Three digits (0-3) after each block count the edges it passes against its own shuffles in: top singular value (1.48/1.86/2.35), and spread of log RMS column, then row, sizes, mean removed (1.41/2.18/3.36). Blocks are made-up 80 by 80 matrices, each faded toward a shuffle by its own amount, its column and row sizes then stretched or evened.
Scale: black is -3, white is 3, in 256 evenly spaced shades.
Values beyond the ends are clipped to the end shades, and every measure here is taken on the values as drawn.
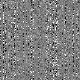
0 3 0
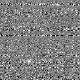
2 1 3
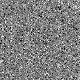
1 1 0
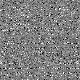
0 0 2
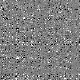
0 2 2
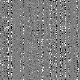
1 3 1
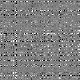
2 2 3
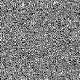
2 1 0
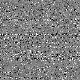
2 0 2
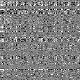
3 1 3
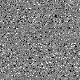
0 0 2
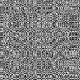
3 1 2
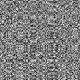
3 0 1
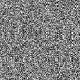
2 1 0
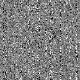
0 2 0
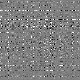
1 2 3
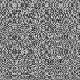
3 0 1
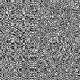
3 1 0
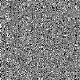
1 2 1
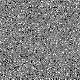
1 0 1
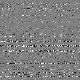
1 0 3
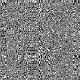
2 2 1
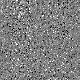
1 1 0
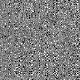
2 2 1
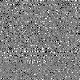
2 0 2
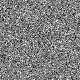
0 0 0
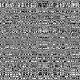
3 0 3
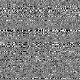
2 0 3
